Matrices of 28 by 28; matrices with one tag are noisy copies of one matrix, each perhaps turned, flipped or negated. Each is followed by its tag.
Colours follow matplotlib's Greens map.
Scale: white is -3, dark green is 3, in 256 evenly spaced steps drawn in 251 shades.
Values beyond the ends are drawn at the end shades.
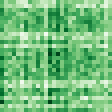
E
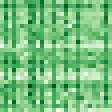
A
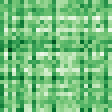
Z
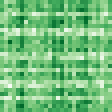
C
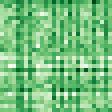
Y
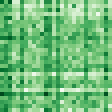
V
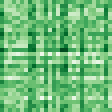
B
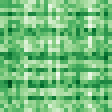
C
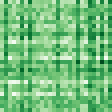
Z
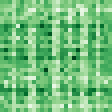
C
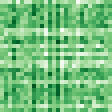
B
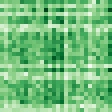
E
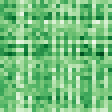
Y
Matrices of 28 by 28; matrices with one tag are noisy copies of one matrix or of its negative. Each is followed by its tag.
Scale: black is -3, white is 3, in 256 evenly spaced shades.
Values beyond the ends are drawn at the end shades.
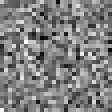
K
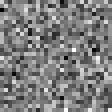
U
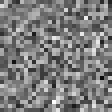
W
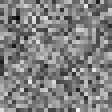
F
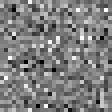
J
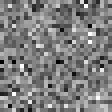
F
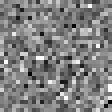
F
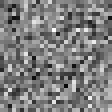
F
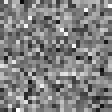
F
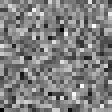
K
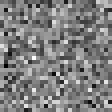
J
